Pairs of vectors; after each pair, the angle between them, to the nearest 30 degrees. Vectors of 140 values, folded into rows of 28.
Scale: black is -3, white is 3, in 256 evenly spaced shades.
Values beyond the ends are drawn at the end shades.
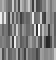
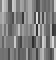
60 degrees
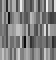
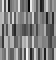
90 degrees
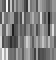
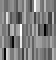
90 degrees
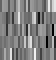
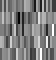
120 degrees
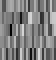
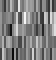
60 degrees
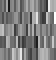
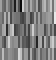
60 degrees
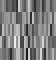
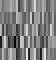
150 degrees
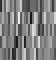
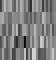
60 degrees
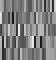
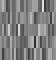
60 degrees
